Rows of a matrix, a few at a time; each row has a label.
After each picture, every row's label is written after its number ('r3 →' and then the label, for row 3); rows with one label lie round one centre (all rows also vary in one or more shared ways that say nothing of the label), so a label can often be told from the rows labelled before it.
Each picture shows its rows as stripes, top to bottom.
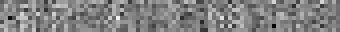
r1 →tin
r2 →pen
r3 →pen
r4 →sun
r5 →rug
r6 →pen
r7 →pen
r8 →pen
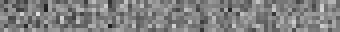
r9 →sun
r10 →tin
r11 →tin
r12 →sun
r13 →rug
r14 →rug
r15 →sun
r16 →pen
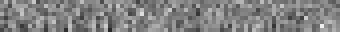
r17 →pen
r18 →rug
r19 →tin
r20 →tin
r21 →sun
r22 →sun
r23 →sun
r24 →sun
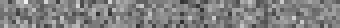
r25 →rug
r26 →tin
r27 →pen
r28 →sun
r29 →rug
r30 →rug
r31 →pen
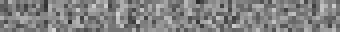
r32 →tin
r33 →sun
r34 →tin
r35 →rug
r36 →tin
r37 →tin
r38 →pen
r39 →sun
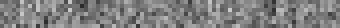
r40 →sun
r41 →sun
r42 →sun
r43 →pen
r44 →tin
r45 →tin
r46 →pen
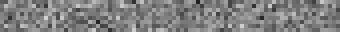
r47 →tin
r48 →pen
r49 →sun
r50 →rug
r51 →rug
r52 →sun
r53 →pen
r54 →sun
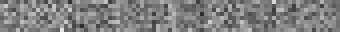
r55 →tin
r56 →pen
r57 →sun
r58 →pen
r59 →tin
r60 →pen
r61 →sun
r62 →rug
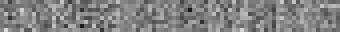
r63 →rug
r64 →sun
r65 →sun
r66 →pen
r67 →rug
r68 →pen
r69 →sun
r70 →pen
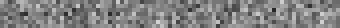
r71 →rug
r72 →tin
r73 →sun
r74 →sun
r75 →rug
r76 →sun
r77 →rug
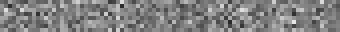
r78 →tin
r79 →rug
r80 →pen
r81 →pen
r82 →rug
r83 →rug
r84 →tin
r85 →rug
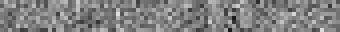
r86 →pen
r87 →pen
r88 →tin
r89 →rug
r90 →tin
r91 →sun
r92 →rug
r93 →tin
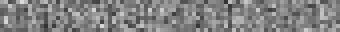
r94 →rug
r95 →tin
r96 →sun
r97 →tin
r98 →pen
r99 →pen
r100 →tin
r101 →sun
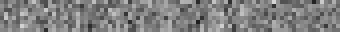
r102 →tin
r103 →sun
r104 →rug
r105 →pen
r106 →pen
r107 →tin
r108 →tin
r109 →tin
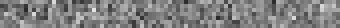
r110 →sun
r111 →sun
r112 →sun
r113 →pen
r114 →rug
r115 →tin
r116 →tin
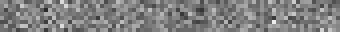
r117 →rug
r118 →pen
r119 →tin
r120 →rug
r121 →sun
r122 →tin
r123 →rug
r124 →sun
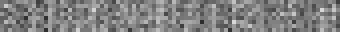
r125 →rug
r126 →pen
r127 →sun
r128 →rug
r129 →sun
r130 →pen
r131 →rug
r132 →tin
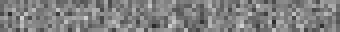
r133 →sun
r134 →sun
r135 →pen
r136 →rug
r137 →pen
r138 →pen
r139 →pen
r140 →tin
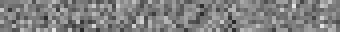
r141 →sun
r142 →rug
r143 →rug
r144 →pen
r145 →tin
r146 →tin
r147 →sun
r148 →sun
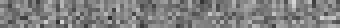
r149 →rug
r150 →rug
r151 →rug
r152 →tin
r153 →sun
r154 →rug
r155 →sun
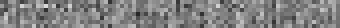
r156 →sun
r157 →sun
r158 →sun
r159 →pen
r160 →pen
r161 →pen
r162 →pen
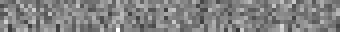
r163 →rug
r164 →tin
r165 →pen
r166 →tin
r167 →pen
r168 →pen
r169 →rug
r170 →rug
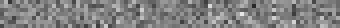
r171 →rug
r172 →pen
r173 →tin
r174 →pen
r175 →tin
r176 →rug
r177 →sun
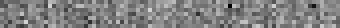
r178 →sun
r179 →tin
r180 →sun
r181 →tin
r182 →sun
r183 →rug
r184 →sun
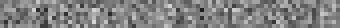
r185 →sun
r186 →tin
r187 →pen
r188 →sun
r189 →rug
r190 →sun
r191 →tin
